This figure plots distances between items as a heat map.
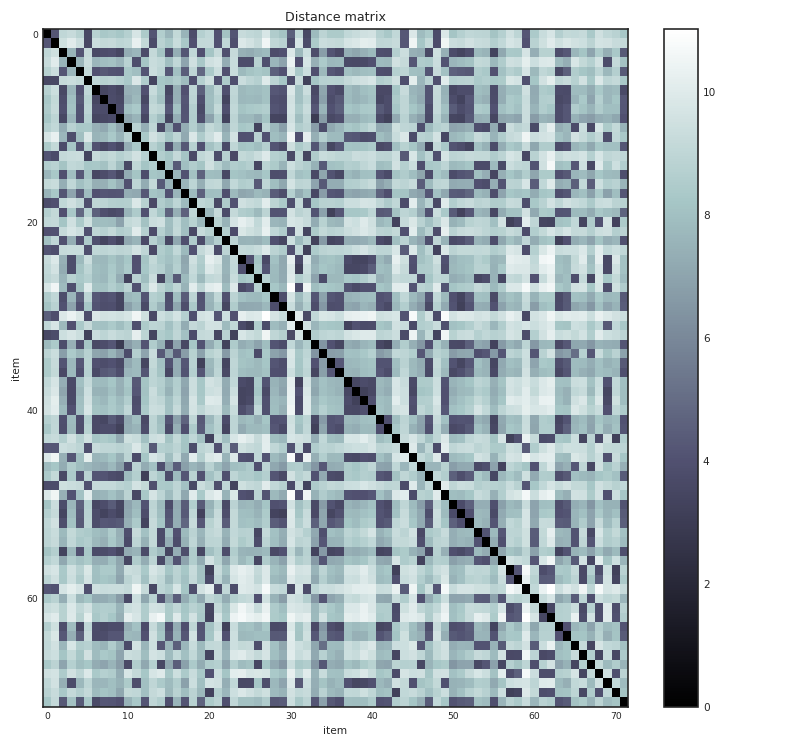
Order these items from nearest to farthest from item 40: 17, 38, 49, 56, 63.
38, 49, 17, 63, 56
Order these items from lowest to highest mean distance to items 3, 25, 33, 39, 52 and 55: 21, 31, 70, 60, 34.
31, 34, 60, 70, 21
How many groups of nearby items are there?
5
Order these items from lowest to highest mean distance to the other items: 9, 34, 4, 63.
9, 63, 4, 34
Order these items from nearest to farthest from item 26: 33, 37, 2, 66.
33, 2, 37, 66
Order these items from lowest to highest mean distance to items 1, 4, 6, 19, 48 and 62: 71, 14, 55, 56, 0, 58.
55, 71, 0, 58, 56, 14
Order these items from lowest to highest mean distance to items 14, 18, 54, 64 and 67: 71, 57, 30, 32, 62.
71, 32, 30, 57, 62
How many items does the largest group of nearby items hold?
26
